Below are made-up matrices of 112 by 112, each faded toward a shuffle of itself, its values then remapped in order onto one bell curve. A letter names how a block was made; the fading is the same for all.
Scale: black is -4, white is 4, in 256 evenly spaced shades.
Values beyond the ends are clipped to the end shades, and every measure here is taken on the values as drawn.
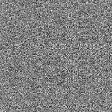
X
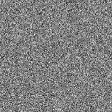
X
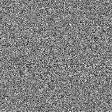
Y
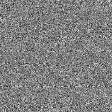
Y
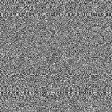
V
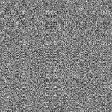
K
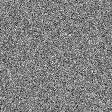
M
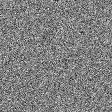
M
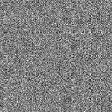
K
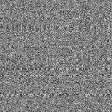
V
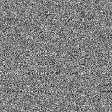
X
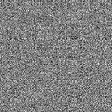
K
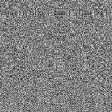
K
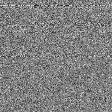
Y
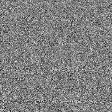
Y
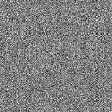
K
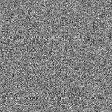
X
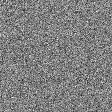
M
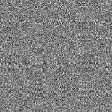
K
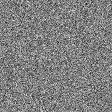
M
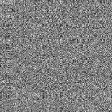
K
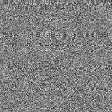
V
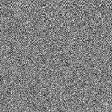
K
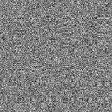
K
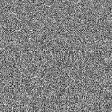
X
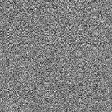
K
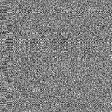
V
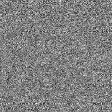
X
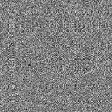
K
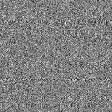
X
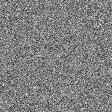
M
